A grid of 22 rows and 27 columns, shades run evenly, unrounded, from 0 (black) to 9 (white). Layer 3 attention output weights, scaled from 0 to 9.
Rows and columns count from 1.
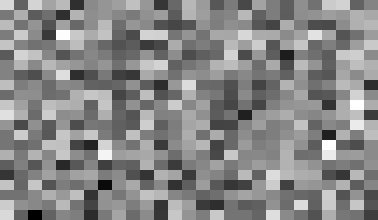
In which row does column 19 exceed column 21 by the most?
6
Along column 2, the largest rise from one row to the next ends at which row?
14
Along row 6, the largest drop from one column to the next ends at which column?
18
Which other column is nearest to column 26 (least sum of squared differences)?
22
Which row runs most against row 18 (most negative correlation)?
1
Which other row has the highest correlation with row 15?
16
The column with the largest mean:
26
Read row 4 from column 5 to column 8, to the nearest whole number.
9 7 6 7
